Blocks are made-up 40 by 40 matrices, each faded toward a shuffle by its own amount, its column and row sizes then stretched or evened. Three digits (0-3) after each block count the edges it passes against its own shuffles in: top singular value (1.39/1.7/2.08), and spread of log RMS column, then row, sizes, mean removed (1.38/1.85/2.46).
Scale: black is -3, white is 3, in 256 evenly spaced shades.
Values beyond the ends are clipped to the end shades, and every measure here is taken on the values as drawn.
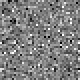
1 0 0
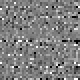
2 1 2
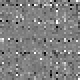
0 2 2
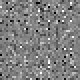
0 2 1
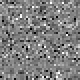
0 0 2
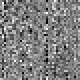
1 3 0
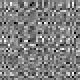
3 0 3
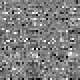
2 0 3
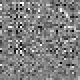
2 2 2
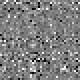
2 0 2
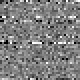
1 0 3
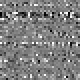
2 1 3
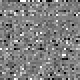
0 0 3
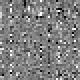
0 3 1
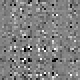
0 3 2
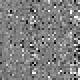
1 3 1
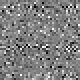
2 0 2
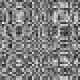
3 2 1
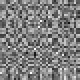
3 1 0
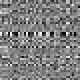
3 0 3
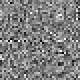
2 1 1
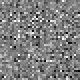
1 1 2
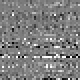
2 1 3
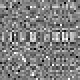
3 0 1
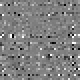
0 1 3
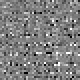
0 2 3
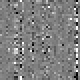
2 3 0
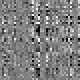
3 3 2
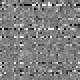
2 1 3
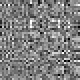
3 2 2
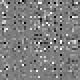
1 3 2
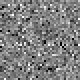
1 0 1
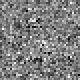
0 0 1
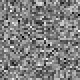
2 0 0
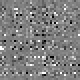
1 2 3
